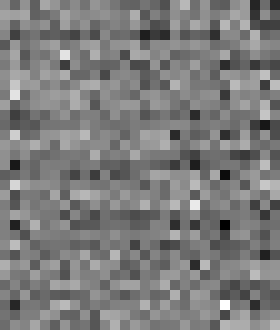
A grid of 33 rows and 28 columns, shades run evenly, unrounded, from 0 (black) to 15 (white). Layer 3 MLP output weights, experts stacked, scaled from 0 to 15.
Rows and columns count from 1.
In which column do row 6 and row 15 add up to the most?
7
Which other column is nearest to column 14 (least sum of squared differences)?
12
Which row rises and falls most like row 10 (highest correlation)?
14
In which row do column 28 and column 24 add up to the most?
9
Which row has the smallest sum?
4
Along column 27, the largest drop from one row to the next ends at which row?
13
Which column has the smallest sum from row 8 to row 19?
23
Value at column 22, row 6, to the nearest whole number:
8
